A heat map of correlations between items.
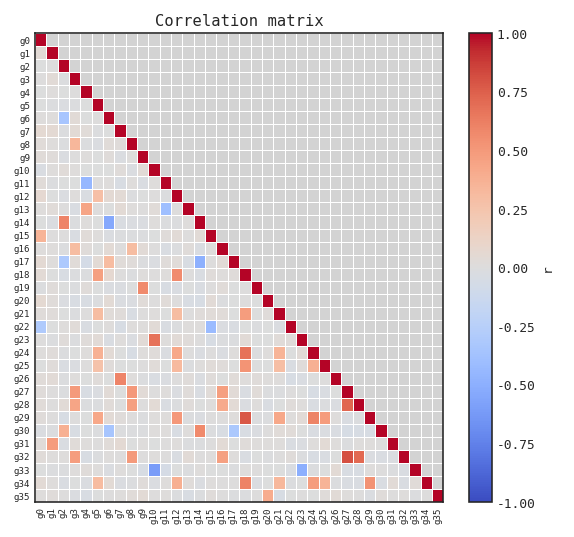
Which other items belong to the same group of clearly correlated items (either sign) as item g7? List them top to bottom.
g26
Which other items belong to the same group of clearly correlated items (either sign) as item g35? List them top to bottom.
g20
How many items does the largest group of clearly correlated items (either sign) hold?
8
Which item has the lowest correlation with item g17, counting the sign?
g14
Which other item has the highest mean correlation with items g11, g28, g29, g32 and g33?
g27
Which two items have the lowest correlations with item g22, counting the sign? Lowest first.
g15, g0
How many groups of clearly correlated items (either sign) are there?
10
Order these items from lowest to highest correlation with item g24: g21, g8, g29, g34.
g8, g21, g34, g29
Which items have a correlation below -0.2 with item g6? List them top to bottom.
g2, g14, g30
